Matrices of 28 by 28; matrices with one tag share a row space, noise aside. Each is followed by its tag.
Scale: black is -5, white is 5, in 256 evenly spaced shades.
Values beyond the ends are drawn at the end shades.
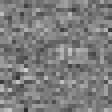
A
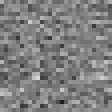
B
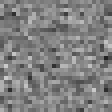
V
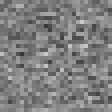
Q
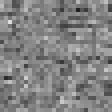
A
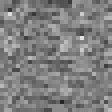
V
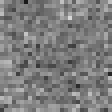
A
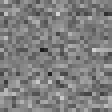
B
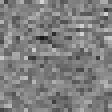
V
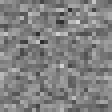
B
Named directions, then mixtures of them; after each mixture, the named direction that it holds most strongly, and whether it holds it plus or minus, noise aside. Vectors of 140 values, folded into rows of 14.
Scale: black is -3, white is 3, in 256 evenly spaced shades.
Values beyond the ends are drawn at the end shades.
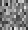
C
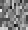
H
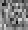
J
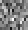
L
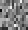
H, minus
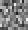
H, minus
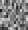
H, minus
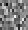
L, plus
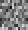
H, plus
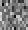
C, minus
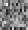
C, minus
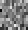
H, minus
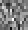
L, plus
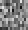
L, plus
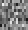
J, minus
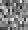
L, plus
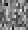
C, plus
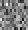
C, minus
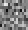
J, minus
